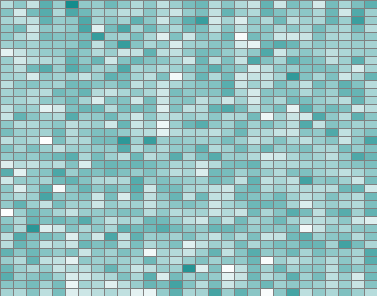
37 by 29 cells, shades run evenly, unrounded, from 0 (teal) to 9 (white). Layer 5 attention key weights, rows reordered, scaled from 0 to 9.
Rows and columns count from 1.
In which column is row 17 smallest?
26
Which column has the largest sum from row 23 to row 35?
18
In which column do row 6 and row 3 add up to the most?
19
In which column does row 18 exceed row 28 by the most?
4
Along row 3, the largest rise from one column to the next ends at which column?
17
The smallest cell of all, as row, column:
1, 6
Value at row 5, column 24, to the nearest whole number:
7
